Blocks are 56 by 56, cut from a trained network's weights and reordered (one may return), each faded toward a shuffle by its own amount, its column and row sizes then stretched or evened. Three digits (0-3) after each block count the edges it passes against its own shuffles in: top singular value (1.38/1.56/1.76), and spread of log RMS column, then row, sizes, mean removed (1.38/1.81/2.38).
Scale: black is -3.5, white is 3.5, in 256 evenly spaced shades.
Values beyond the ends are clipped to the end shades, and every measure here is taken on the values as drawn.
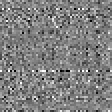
3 1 3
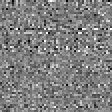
2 1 3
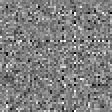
1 2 2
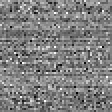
2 0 1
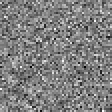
1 0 1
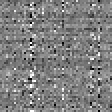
2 3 0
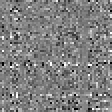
2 3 3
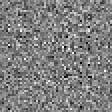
3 2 1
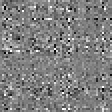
2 3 3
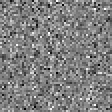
0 2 1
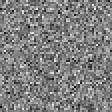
2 0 1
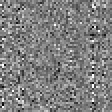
0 3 0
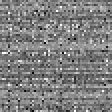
3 1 1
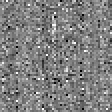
0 2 1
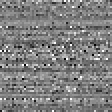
2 0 3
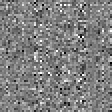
2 3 1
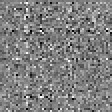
0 2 3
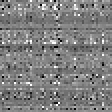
3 3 3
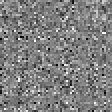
1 3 2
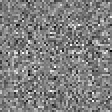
3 2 2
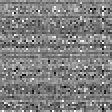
3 2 2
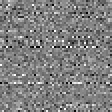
3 0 3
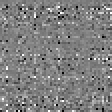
0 2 3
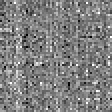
2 1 2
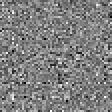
1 1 2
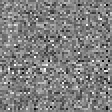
0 1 3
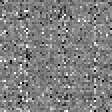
0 2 0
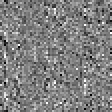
2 3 0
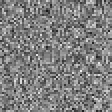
3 0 0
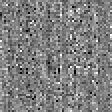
1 2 1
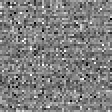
0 1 0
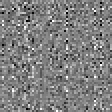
2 3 2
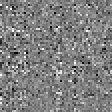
0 2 3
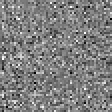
0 2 2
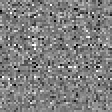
0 1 3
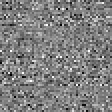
0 0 3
